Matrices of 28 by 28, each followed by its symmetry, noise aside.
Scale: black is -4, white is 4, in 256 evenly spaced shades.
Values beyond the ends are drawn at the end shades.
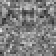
mirrored left to right.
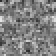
mirrored left to right.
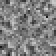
symmetric across the other diagonal.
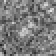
symmetric across the other diagonal.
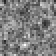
antisymmetric.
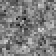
symmetric.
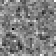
symmetric across the other diagonal.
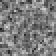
symmetric.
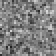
antisymmetric.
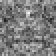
mirrored left to right.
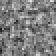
antisymmetric.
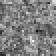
antisymmetric.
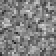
symmetric across the other diagonal.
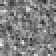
antisymmetric.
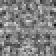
mirrored left to right.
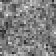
antisymmetric.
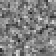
antisymmetric.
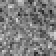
symmetric across the other diagonal.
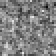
antisymmetric.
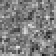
symmetric.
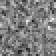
antisymmetric.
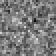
symmetric across the other diagonal.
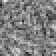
antisymmetric.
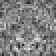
mirrored left to right.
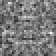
mirrored left to right.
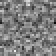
mirrored left to right.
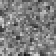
symmetric across the other diagonal.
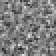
antisymmetric.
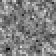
symmetric across the other diagonal.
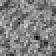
symmetric.
